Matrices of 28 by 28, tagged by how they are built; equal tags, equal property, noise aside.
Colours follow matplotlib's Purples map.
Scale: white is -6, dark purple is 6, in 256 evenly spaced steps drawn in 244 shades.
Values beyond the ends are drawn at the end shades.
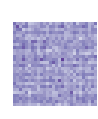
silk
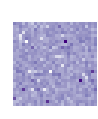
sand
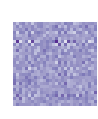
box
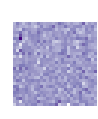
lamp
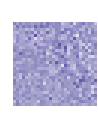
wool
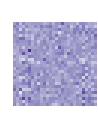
lamp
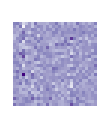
lamp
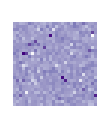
sand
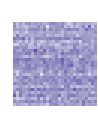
silk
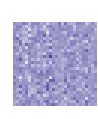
lamp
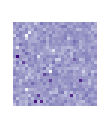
sand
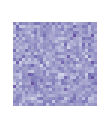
box
